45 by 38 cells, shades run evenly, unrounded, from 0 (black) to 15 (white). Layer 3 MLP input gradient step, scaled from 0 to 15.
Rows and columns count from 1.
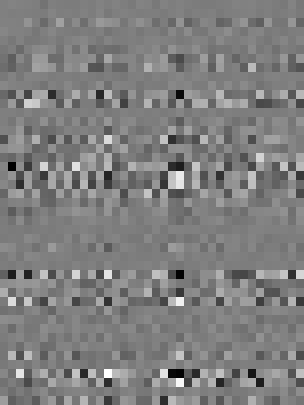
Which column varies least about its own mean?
18
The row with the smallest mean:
21
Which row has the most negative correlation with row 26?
32
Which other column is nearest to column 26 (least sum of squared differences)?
5
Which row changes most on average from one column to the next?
42
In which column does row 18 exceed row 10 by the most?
33
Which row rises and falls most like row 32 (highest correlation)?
36
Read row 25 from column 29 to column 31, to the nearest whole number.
7 7 7
